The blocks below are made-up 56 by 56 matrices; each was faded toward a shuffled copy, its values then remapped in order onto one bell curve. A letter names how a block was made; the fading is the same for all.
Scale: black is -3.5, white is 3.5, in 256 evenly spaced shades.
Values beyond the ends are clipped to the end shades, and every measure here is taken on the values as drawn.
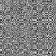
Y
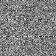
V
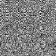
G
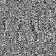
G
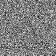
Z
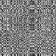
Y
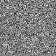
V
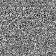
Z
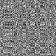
Y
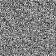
Z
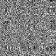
G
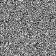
Z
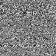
V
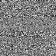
V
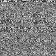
V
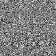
Z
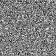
Z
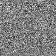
Z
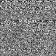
V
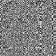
G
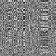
Y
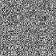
G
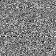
V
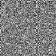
G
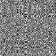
G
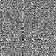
G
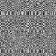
Y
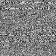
V
